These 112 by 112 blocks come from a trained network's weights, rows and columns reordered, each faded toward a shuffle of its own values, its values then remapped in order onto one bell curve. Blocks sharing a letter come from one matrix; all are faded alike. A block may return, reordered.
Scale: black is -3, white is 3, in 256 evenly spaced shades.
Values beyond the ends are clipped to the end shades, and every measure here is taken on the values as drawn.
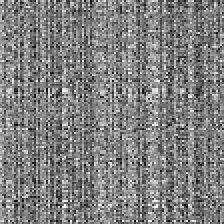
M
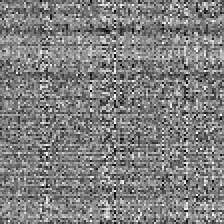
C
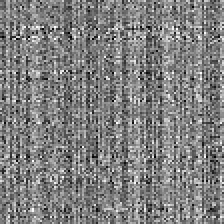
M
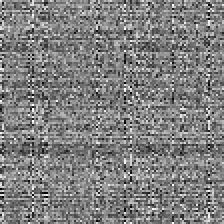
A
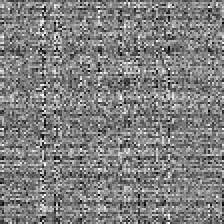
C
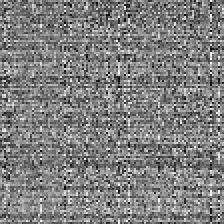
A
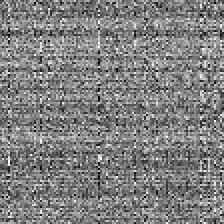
C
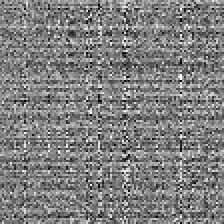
C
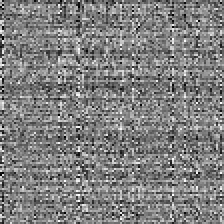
C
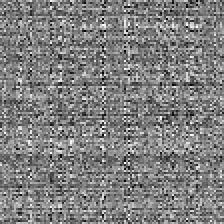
C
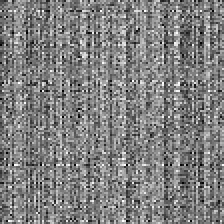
M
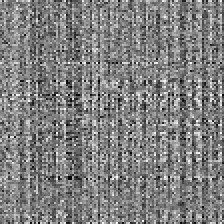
M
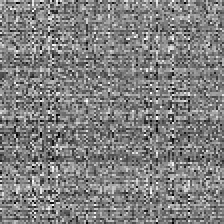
C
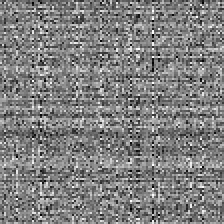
C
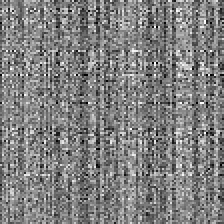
M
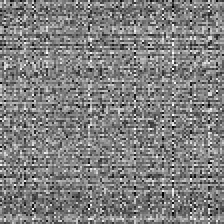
C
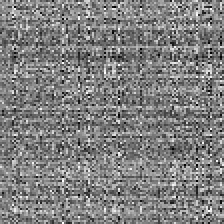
C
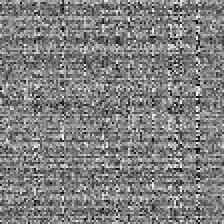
A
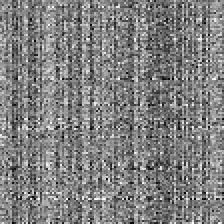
M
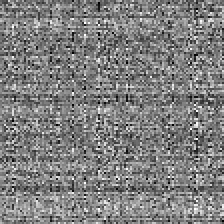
C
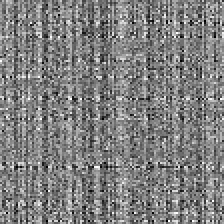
M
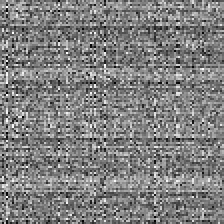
C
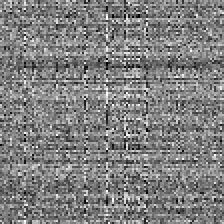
C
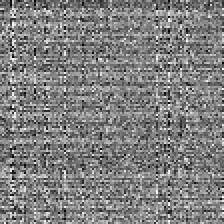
A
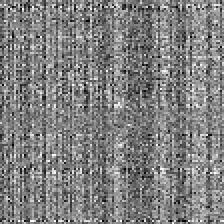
M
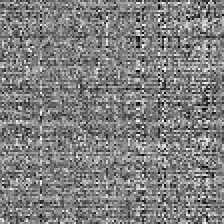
C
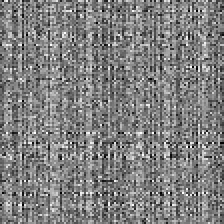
M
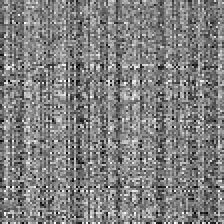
M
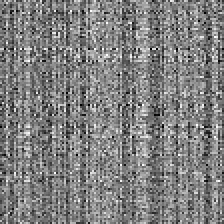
M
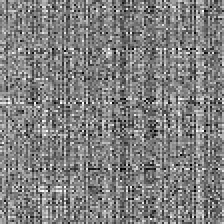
M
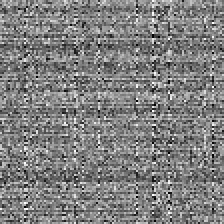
A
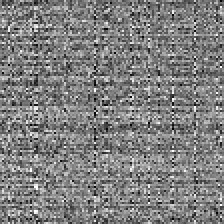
C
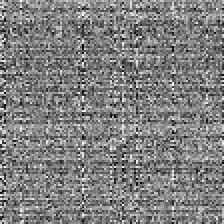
A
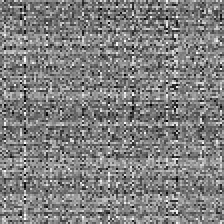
A
